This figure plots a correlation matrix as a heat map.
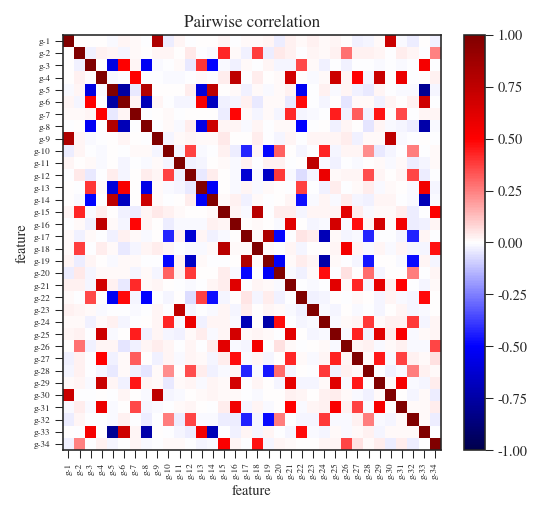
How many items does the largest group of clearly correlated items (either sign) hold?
8
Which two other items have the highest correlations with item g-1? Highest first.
g-9, g-30
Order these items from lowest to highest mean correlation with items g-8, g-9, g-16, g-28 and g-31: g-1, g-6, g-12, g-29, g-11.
g-6, g-11, g-12, g-1, g-29
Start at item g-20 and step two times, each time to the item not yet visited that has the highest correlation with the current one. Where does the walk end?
g-12
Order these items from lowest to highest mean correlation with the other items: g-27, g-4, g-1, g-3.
g-3, g-1, g-27, g-4
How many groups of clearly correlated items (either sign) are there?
6
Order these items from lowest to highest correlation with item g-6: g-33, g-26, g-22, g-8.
g-8, g-26, g-22, g-33
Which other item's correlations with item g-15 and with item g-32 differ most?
g-18
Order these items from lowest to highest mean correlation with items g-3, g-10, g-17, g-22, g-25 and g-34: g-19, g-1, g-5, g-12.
g-5, g-12, g-1, g-19
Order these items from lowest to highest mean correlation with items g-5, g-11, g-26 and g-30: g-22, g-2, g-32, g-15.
g-22, g-32, g-2, g-15
